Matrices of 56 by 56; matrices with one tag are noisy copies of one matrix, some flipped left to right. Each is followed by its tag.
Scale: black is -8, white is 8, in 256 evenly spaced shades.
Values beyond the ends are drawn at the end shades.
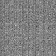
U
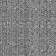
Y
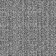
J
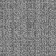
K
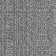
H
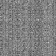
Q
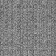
U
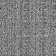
K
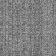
Q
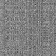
H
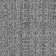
K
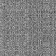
H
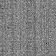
K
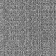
H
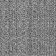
Y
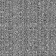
J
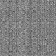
Y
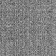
H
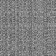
J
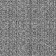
Y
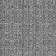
U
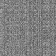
H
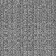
U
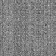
Q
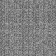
U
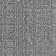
H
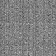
U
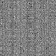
K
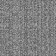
J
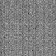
U
